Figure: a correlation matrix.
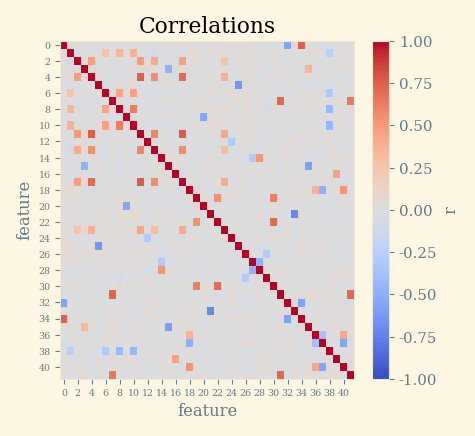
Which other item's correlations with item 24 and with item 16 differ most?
39
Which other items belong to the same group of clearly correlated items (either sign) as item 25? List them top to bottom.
5
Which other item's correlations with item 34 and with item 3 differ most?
0
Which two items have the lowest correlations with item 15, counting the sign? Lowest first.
35, 3
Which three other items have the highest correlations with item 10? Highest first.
8, 6, 1
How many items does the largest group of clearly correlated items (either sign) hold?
6
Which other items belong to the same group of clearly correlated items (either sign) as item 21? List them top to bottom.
33
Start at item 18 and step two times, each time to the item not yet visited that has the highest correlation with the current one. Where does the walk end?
36
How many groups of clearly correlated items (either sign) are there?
14
